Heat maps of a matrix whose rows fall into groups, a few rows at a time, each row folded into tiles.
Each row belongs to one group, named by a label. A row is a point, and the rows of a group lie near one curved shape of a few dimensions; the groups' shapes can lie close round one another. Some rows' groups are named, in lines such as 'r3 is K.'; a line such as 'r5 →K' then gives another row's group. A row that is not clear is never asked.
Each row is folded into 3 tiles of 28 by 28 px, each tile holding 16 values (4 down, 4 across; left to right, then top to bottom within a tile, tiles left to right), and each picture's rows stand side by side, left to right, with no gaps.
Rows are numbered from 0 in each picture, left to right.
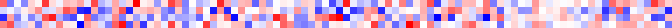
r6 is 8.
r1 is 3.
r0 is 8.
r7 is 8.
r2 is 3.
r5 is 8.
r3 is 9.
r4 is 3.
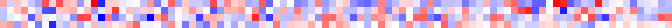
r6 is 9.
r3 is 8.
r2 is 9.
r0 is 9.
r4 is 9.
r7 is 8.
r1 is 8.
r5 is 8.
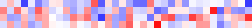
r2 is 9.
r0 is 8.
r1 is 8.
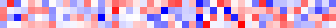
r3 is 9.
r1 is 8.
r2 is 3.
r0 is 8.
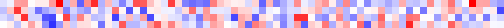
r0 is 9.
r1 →3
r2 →9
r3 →8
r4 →8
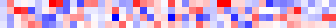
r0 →9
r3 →9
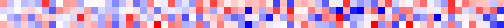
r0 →9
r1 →8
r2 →8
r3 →8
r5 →8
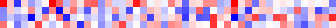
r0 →3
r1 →3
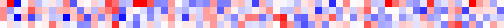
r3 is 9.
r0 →8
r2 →9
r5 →3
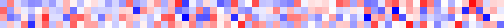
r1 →9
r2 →8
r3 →9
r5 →3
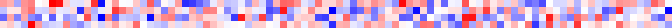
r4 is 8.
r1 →8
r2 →9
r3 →8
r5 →8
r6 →8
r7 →8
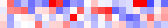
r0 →9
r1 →9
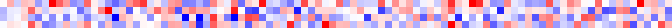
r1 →9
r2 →8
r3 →3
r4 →9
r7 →3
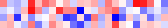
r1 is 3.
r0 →8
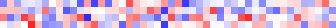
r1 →8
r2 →9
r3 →8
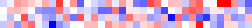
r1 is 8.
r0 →9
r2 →3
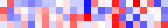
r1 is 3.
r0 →8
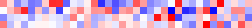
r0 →9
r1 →9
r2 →3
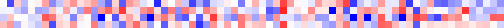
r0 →8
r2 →8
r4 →8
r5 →9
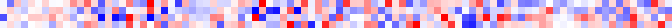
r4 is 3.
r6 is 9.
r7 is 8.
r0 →8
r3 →3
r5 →9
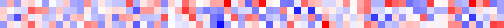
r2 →9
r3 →3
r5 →3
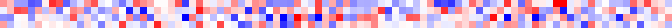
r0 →9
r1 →3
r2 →8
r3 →8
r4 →9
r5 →9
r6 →3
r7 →9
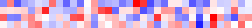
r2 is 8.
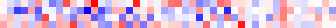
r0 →8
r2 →3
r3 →8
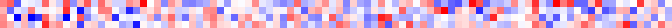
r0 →8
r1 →9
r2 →9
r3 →9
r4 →8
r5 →9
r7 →3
